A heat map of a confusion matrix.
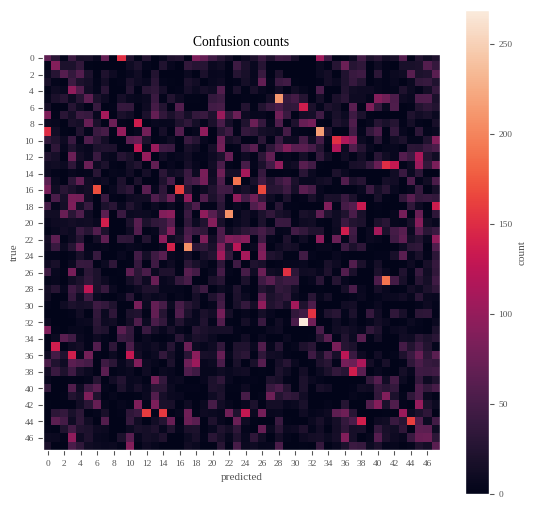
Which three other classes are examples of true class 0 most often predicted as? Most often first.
9, 33, 18
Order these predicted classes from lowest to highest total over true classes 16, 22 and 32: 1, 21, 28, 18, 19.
18, 28, 1, 19, 21
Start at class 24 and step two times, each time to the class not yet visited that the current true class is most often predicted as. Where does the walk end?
36
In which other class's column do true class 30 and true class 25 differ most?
26
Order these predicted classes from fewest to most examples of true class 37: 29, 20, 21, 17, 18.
20, 29, 21, 17, 18
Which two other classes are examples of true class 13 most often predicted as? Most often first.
41, 42
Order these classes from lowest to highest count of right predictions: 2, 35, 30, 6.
6, 2, 35, 30
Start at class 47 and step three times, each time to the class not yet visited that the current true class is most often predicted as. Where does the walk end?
1
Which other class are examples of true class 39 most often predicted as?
13
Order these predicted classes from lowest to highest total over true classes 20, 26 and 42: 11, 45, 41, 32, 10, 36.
32, 41, 10, 36, 11, 45
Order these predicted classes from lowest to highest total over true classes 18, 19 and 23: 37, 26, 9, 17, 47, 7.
9, 7, 37, 26, 47, 17
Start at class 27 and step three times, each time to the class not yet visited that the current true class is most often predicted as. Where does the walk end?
28
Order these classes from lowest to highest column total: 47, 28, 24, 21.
24, 28, 47, 21
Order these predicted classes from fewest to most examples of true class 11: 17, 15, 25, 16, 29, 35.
16, 17, 15, 25, 29, 35
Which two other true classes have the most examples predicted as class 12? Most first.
43, 9
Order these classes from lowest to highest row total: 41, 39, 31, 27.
39, 41, 31, 27
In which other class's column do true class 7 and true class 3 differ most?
21
